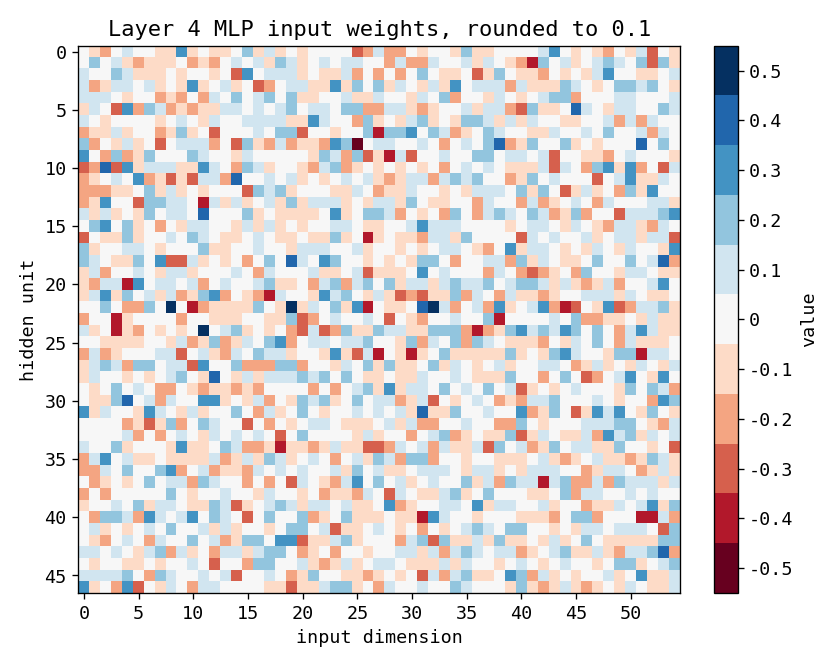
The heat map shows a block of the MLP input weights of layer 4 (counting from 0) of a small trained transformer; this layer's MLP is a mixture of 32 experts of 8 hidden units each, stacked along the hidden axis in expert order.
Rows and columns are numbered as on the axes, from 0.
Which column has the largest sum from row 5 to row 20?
50
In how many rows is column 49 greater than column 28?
21
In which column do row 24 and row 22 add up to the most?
32
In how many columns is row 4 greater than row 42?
22
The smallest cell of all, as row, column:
8, 25
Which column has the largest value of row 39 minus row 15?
52
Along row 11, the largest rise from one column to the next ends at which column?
14
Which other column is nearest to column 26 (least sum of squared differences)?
37
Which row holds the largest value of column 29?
7
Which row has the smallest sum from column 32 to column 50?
35
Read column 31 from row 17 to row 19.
-0.1 0.2 0.3
